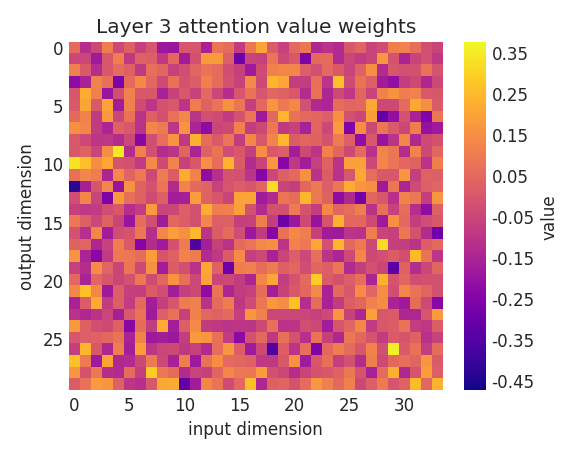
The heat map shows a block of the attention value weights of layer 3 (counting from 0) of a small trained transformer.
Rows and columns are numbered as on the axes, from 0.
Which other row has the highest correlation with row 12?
3
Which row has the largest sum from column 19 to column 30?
17
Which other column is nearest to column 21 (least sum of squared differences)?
30
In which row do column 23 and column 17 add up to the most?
9
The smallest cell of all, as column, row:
0, 12
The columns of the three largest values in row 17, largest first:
28, 24, 22
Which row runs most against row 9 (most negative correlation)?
8
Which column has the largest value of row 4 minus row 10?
19
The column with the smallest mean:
32
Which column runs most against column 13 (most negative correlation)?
10
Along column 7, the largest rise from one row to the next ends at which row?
18
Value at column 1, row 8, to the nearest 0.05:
-0.05
